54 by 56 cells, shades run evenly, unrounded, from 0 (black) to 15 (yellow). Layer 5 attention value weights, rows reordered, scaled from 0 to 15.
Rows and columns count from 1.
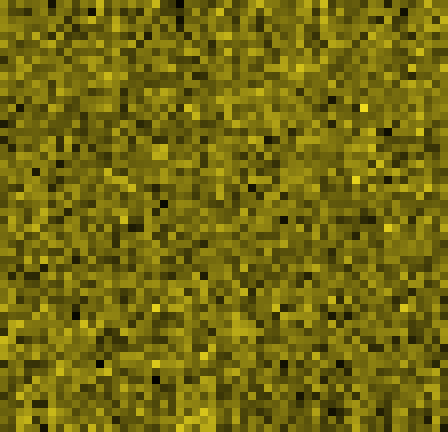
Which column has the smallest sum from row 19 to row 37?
8
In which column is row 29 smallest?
17
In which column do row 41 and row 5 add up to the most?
3
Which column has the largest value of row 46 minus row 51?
20
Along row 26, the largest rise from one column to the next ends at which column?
22
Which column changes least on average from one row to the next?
37
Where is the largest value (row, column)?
14, 46
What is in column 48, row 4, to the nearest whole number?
10
